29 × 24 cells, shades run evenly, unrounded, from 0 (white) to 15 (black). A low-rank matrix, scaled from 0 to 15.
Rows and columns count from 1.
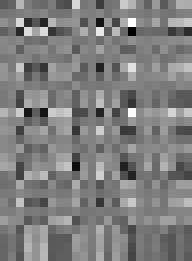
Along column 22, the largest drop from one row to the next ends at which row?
13
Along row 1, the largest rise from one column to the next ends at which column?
11
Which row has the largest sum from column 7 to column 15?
1
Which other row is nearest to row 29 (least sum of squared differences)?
28
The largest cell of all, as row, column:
4, 17
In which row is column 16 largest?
19
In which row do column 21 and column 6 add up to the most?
3
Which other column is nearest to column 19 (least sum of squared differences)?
2
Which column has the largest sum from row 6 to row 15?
10
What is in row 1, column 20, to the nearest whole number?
6
